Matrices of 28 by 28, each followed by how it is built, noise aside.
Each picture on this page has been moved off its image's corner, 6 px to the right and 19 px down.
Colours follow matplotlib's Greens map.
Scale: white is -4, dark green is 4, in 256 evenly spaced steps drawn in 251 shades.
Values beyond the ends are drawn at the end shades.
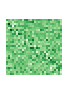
banded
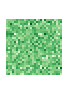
uneven rows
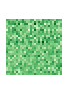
low rank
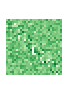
banded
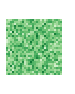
repeating rows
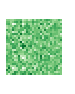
low rank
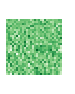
low rank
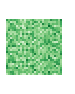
repeating rows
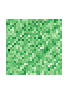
Hankel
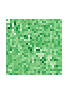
banded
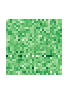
uneven rows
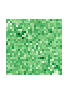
banded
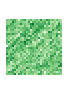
Hankel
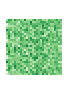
repeating rows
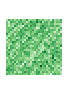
Hankel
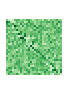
banded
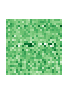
uneven rows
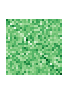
diagonal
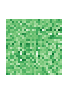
low rank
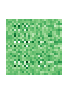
low rank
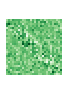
banded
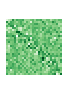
banded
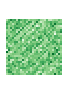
Hankel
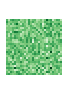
low rank
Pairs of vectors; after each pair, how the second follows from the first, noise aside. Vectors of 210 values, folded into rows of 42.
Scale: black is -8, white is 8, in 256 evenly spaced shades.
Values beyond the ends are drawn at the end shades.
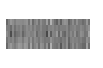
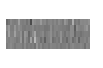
wrapped around, partly zeroed.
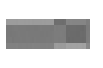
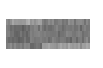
reversed.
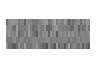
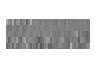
reversed, negated, partly zeroed.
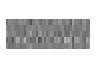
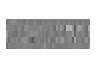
wrapped around, partly zeroed.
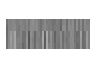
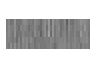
reversed, shrunk.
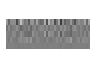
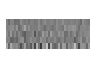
reversed.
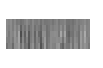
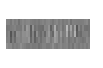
reversed, negated, partly zeroed.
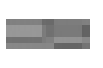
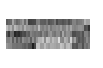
wrapped around, scaled up.
